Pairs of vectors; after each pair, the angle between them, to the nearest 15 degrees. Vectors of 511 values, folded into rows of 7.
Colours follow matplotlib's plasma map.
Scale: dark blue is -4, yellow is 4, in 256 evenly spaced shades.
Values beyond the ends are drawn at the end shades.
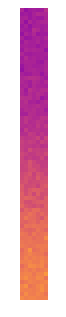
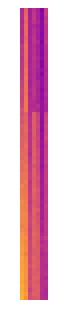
60 degrees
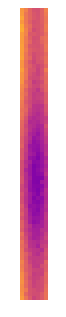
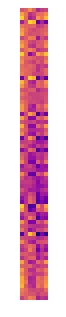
60 degrees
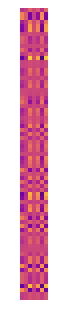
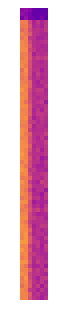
90 degrees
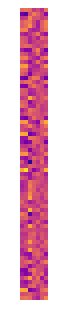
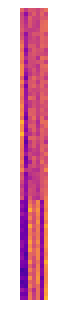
75 degrees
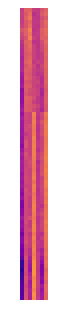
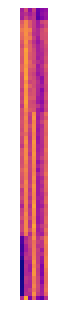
45 degrees
